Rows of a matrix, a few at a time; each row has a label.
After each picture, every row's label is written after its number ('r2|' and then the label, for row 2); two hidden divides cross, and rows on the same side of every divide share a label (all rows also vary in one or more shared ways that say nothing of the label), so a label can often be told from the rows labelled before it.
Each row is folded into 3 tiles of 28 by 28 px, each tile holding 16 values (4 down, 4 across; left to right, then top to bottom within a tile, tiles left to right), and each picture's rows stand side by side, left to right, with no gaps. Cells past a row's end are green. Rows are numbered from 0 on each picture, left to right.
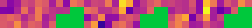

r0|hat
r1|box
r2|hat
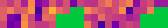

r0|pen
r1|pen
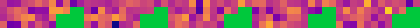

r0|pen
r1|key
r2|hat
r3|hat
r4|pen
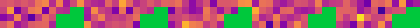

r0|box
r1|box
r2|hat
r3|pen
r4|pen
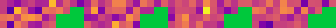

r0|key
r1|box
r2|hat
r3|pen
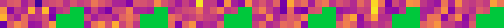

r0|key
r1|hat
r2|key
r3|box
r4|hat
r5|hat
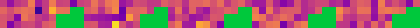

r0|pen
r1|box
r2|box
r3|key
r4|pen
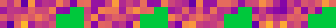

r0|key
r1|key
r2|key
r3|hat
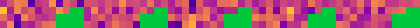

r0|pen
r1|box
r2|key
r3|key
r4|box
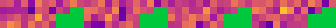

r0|hat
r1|pen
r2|key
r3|pen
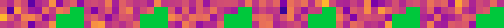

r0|key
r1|hat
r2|key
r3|hat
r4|key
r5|box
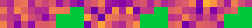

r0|pen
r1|key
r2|box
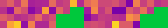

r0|hat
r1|box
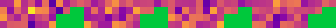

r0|key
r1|box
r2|key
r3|box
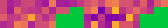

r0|key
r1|box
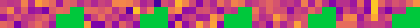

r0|box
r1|pen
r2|box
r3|pen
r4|hat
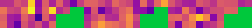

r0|pen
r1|hat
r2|key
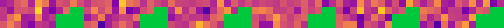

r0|hat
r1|box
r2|box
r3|pen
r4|hat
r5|pen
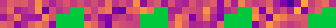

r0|box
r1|box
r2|hat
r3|key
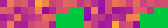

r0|box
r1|box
